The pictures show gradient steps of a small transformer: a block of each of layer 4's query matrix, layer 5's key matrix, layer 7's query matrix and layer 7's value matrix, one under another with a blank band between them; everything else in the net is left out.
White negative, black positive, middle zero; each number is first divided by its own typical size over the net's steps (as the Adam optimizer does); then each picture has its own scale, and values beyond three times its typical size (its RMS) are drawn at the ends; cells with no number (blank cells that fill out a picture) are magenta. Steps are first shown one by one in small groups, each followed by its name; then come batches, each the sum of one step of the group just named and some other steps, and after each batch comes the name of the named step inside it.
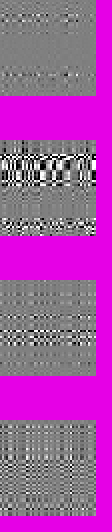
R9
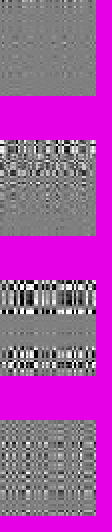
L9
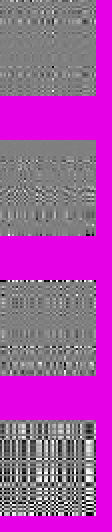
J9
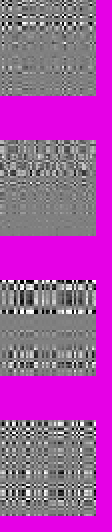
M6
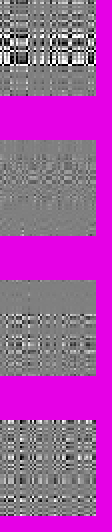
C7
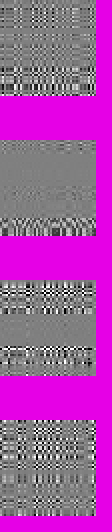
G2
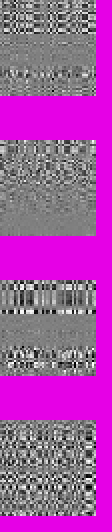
L9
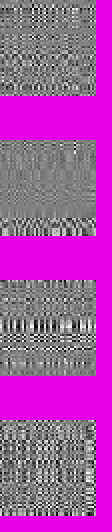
J9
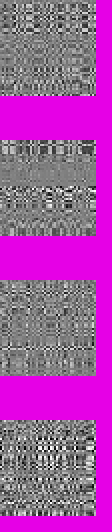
G2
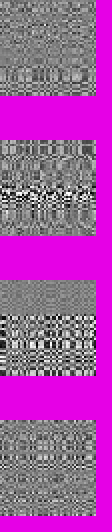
R9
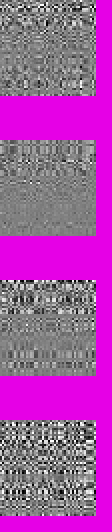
M6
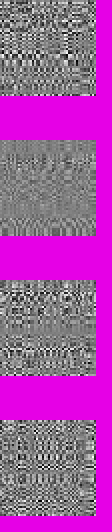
G2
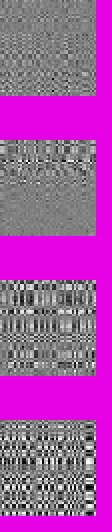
L9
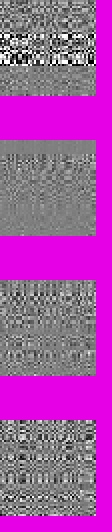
C7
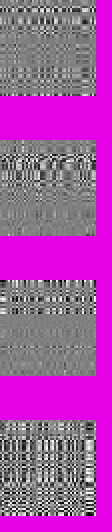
J9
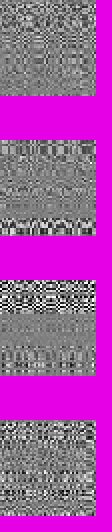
M6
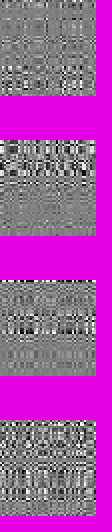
M6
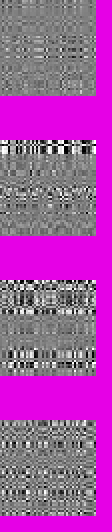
L9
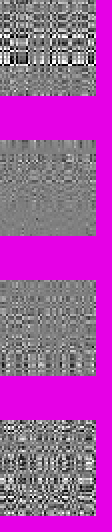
C7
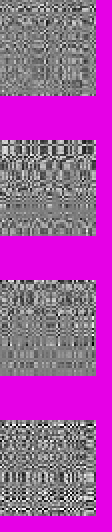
M6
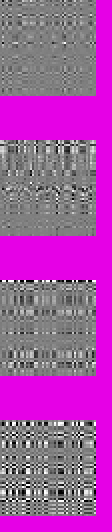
M6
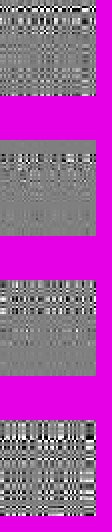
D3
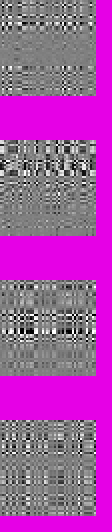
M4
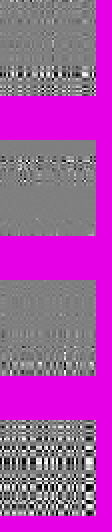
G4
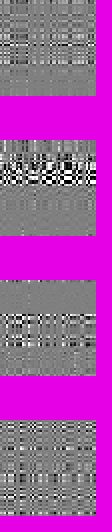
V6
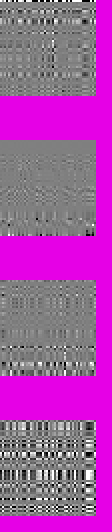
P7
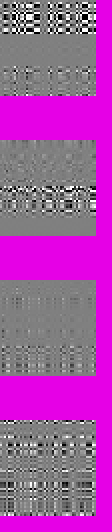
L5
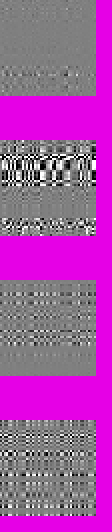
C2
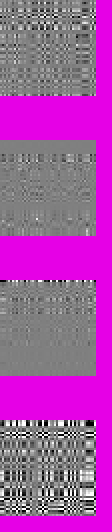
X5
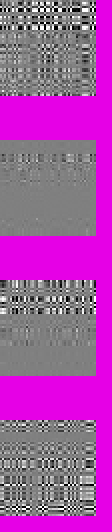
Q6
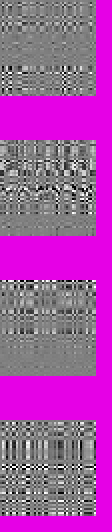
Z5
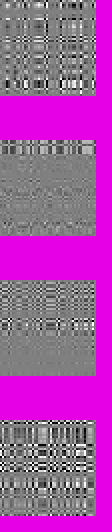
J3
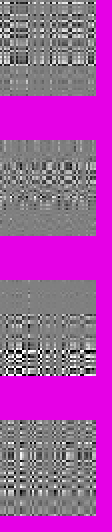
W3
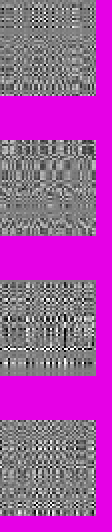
C2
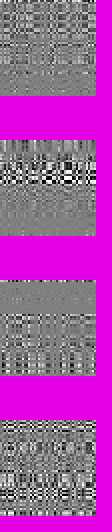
V6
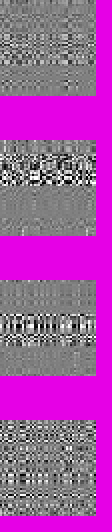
V6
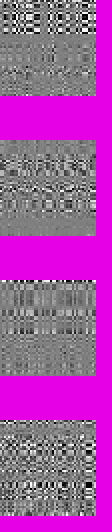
L5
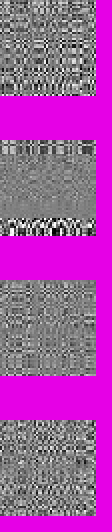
D3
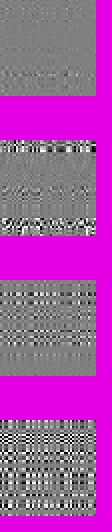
C2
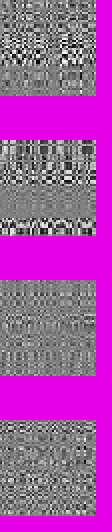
V6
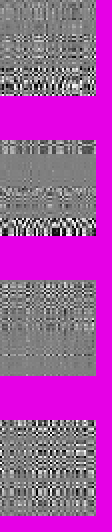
J3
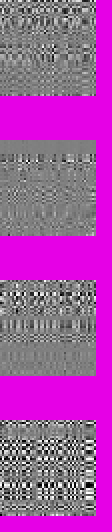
D3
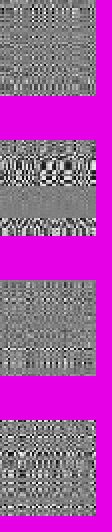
C2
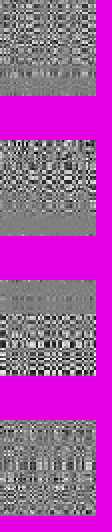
V6
